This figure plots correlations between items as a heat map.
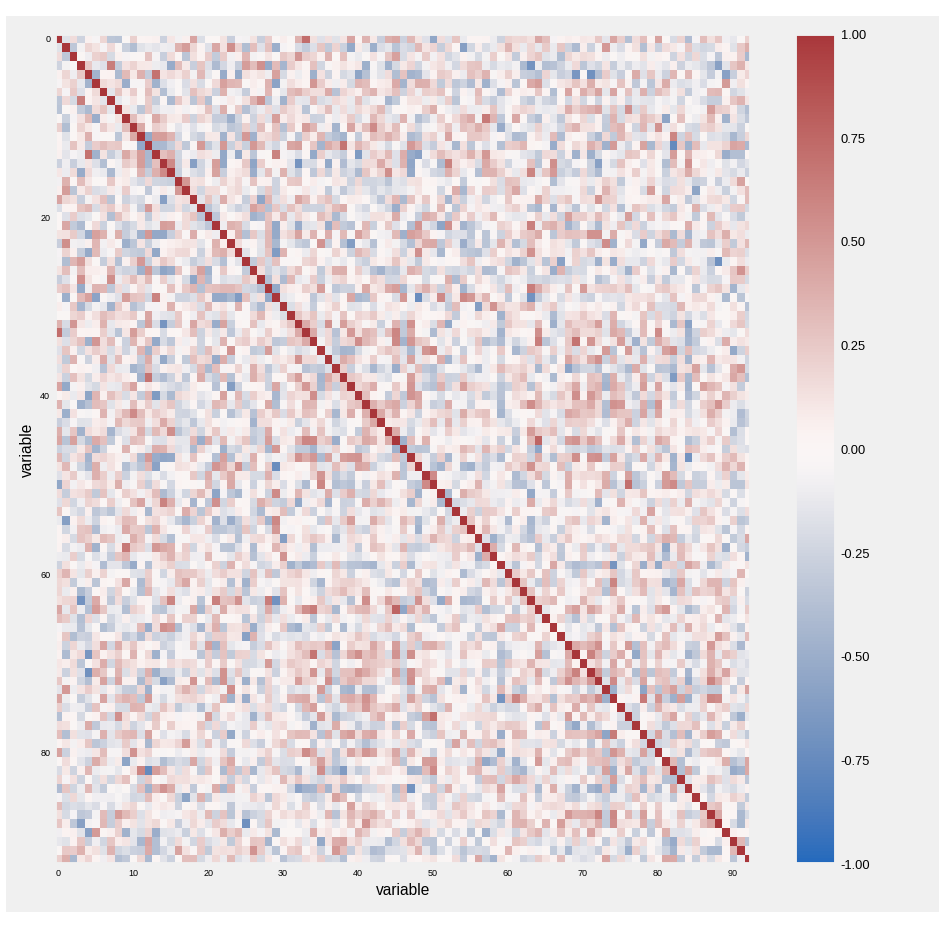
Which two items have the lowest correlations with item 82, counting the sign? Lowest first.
12, 38
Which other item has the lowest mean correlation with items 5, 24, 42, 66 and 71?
4
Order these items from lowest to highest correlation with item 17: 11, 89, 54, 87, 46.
54, 89, 46, 11, 87
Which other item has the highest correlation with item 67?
88
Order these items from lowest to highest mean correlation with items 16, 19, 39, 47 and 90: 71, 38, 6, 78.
6, 71, 78, 38
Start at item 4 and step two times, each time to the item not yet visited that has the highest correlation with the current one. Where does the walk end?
29
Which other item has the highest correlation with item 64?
45
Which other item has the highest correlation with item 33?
0
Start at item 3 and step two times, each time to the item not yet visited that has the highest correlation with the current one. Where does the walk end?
27
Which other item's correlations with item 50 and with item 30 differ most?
56
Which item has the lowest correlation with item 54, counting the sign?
1
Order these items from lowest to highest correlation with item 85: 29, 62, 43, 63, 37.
43, 63, 29, 62, 37
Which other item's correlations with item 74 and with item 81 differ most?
61
